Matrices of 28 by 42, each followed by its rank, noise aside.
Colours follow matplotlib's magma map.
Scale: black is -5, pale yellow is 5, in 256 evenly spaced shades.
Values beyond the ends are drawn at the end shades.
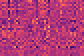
three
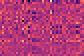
three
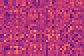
four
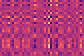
one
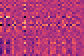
two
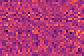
four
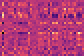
two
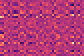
two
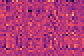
four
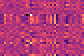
two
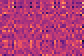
two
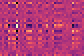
one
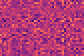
four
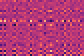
one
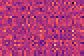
four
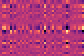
one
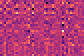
three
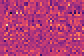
four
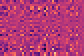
three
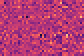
four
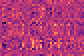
four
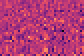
four
